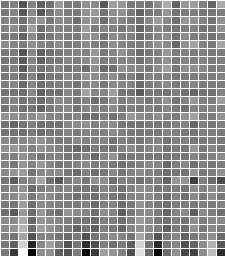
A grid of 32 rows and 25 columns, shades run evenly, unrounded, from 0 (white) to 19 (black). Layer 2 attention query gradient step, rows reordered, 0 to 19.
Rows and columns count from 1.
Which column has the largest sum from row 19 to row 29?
19
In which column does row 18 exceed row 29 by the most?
3
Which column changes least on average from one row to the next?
23
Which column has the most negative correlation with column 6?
11
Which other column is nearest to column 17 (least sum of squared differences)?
1
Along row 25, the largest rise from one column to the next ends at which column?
4
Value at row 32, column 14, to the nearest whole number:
9
